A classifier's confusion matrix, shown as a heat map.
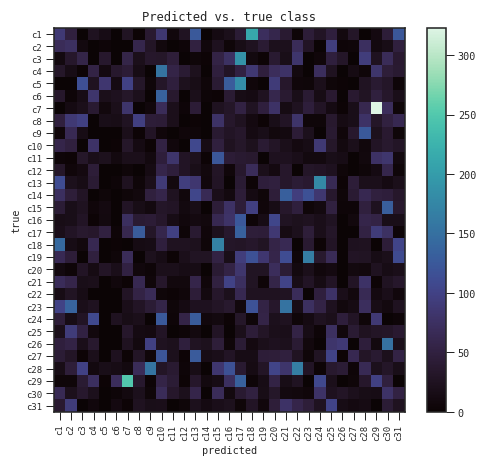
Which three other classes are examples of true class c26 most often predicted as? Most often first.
c30, c9, c25
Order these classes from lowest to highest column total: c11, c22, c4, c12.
c12, c11, c4, c22
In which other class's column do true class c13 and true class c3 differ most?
c24
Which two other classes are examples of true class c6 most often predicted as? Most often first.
c10, c4
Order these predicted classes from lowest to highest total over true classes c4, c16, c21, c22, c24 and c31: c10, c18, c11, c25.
c11, c18, c25, c10
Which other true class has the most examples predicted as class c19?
c1
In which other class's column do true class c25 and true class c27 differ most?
c13
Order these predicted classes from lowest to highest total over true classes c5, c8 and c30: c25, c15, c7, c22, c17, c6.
c6, c25, c22, c7, c15, c17
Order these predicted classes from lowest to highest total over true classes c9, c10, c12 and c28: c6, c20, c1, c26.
c6, c26, c1, c20
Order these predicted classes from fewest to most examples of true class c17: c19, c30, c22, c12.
c12, c22, c19, c30
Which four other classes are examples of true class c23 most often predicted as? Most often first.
c21, c2, c18, c1
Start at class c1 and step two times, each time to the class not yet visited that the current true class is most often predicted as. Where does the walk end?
c15
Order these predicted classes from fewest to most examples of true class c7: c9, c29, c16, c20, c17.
c9, c16, c17, c20, c29
